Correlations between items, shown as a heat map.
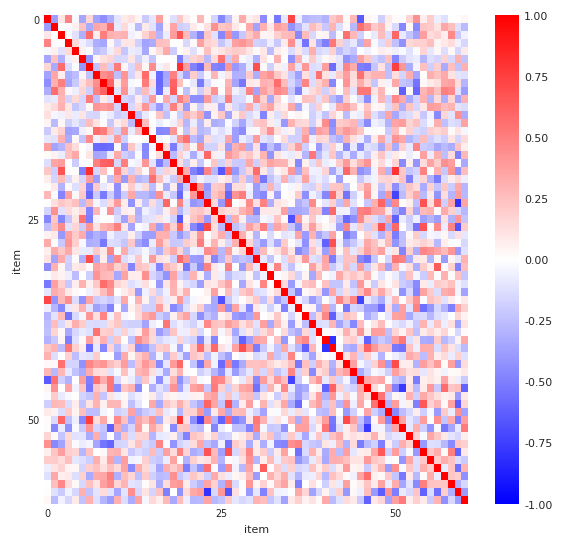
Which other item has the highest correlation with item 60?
51
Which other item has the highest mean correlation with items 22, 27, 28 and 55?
41
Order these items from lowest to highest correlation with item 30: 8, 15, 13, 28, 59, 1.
1, 28, 59, 8, 13, 15
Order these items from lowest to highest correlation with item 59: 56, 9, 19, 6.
56, 19, 6, 9
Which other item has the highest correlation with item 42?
35
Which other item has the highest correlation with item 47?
48
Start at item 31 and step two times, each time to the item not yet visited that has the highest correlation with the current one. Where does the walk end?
23
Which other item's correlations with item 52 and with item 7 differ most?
8
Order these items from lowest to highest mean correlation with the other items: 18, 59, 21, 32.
59, 21, 32, 18
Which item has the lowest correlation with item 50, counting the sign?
22
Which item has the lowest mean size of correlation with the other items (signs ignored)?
4
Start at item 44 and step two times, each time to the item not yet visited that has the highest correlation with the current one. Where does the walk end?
0
